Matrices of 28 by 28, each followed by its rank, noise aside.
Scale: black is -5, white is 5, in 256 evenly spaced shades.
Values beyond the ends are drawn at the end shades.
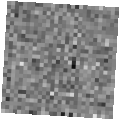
five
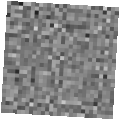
four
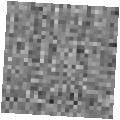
four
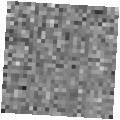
six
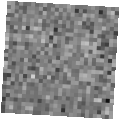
five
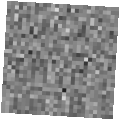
six
